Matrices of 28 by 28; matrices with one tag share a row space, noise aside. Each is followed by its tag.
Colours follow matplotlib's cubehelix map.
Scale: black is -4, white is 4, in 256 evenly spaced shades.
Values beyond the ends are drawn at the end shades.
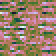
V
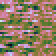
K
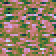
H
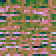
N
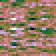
V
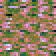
H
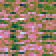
V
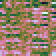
N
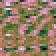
H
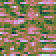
V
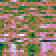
V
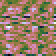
H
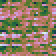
N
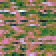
V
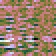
K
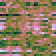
N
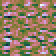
H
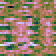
K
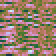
K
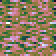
H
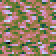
H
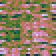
N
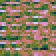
N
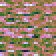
K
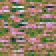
V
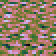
H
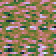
H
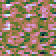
H
